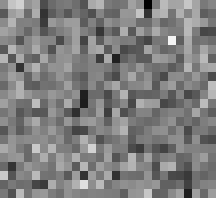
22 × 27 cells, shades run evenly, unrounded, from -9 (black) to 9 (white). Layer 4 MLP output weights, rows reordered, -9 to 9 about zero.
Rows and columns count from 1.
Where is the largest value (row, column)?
5, 22
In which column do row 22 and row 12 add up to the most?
19
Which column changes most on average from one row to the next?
11
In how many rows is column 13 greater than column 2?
8
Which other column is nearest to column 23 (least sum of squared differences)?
25
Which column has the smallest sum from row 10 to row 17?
17
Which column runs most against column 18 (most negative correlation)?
12
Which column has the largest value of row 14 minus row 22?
24
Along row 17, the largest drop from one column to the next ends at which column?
13
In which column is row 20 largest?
1
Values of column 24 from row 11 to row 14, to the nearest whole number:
-4 0 -1 -1
